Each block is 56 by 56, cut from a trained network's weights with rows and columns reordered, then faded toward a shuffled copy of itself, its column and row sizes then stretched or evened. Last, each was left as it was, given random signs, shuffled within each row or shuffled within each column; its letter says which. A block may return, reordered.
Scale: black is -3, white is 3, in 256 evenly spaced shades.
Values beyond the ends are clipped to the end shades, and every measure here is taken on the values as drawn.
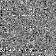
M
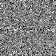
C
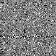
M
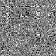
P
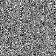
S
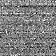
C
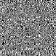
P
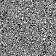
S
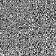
P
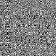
P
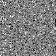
S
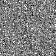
S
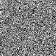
S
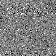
C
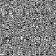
P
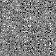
M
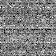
P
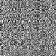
P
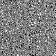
S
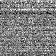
C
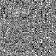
P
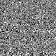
C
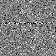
C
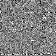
M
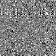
P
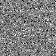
C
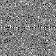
P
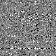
M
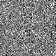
S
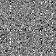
M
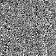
S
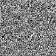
M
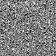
S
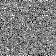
C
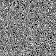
S
